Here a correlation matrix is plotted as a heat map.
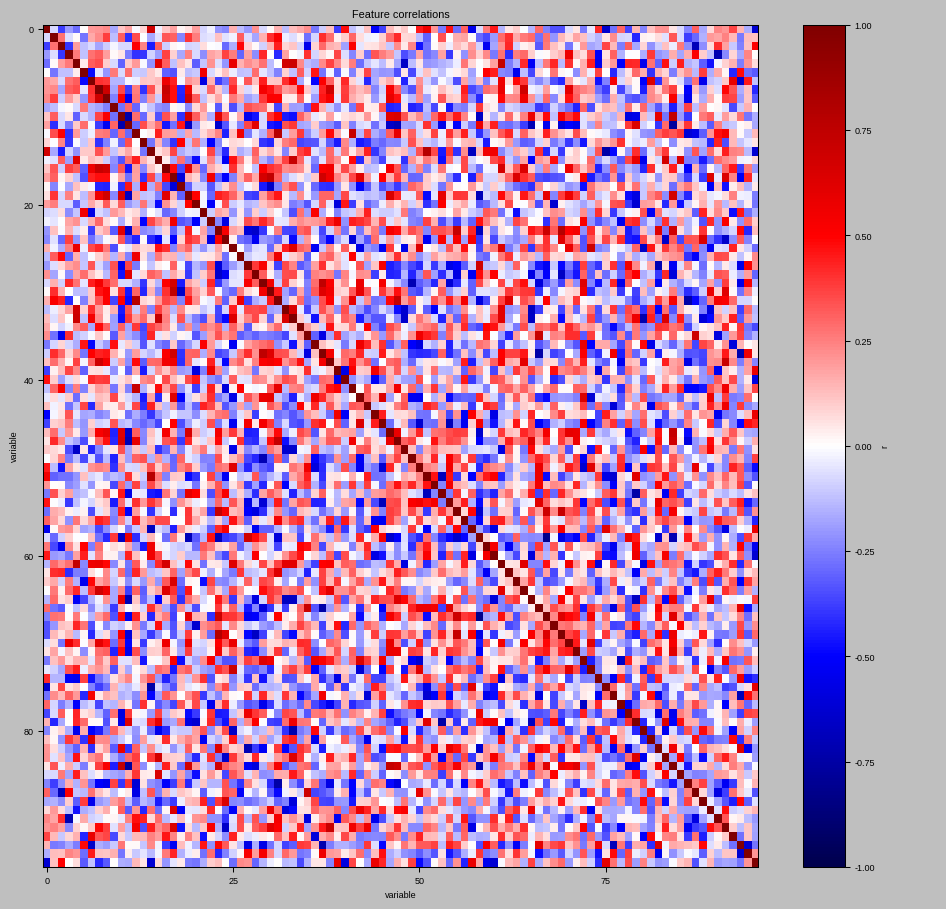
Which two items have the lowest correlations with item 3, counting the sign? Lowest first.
90, 74
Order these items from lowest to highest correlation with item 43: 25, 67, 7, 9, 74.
25, 67, 9, 7, 74
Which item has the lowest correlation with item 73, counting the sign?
42
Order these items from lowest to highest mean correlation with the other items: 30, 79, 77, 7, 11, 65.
11, 77, 79, 65, 30, 7
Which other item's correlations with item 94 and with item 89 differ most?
32
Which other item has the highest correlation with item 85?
15
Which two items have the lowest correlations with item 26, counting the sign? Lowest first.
87, 86
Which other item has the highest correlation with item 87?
35
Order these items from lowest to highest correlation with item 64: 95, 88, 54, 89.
88, 95, 54, 89
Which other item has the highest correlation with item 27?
58
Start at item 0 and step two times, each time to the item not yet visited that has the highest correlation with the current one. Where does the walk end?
51
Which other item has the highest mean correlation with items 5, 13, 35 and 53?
24
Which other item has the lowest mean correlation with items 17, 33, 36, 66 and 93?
76
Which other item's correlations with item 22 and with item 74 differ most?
39
